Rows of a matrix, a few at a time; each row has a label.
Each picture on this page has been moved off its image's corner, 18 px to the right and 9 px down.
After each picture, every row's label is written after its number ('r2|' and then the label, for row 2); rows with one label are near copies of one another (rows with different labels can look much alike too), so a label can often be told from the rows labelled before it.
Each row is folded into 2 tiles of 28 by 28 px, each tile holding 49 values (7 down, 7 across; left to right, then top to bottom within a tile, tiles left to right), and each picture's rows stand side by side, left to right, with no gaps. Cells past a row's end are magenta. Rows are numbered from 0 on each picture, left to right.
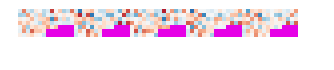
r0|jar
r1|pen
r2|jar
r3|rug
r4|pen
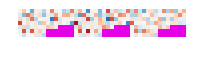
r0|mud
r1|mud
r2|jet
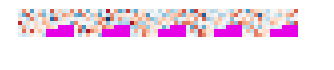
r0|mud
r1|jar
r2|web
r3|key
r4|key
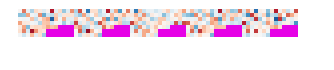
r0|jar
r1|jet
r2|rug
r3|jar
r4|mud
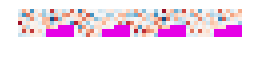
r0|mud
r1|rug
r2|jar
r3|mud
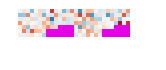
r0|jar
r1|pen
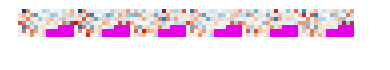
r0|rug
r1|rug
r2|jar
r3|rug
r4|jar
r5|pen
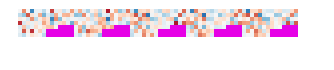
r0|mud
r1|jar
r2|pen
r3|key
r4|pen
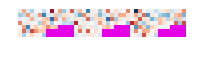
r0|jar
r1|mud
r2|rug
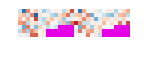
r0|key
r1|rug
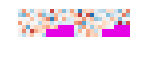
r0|jar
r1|pen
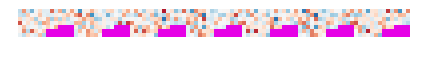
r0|jet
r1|pen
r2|jar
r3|key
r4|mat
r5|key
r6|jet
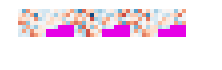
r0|key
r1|key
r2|key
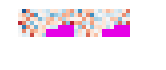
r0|rug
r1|pen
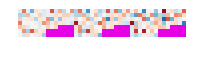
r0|jet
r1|jet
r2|mud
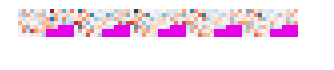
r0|jar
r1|rug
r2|rug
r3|key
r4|key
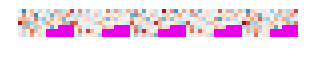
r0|web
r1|jet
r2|jet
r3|jet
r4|web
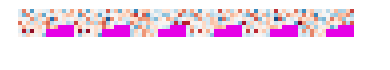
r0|mat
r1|mat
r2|pen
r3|mud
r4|mud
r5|web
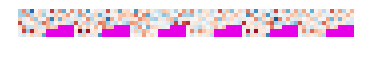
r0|jet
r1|mat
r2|pen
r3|jet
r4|mat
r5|jet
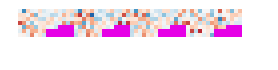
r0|rug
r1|pen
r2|pen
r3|mat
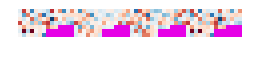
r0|mat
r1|rug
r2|key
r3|mat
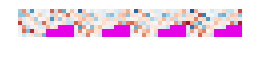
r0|jet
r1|rug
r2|rug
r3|rug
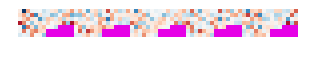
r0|rug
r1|jar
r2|rug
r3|jet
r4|pen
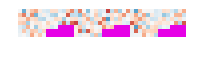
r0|pen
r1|jet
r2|rug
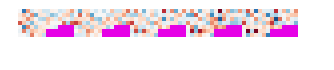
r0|rug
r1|web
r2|jet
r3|jar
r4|mat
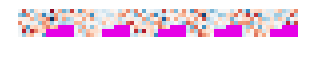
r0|jar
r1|key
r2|mat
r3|key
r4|pen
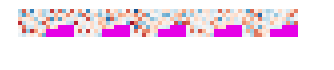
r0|jet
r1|mud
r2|rug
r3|jet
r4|key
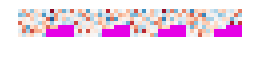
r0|jar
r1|mud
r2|jet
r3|pen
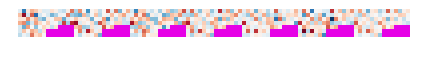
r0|pen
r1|jet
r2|web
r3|jet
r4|mud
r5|mat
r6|jet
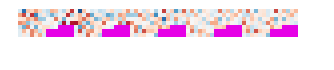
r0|pen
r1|rug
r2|jar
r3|jet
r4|jet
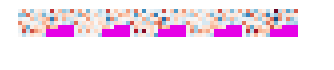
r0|jar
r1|mud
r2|mat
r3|jar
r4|jar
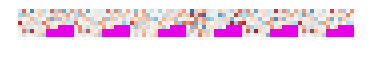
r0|jet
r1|jet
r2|web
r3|pen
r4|jet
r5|jet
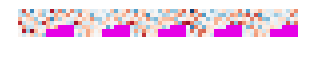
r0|jet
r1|web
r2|web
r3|rug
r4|pen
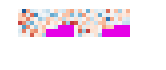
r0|rug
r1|mat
